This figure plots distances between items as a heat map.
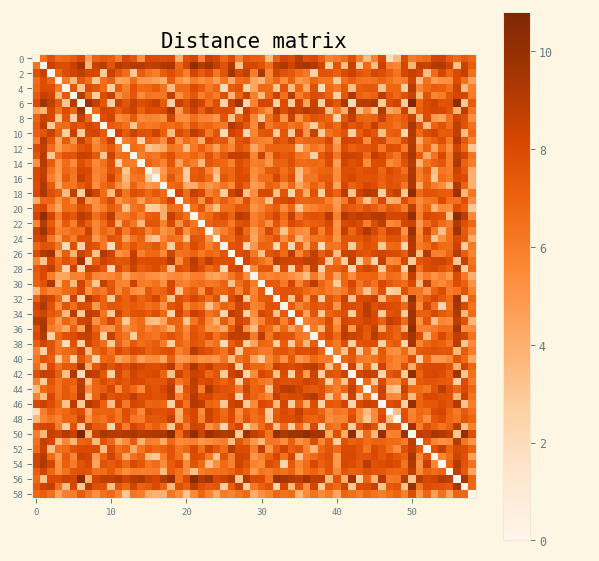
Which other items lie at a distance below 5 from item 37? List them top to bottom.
2, 9, 13, 52
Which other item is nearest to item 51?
40
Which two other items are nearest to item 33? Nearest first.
54, 23
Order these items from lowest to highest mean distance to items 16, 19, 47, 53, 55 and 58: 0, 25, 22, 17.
17, 0, 22, 25
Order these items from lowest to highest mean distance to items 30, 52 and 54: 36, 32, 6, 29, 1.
29, 36, 32, 6, 1
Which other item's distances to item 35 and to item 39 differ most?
1
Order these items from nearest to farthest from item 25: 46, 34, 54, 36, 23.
34, 46, 36, 23, 54
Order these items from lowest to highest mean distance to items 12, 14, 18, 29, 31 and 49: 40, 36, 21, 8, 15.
36, 40, 15, 8, 21
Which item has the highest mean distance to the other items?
50
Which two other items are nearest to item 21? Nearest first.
55, 17
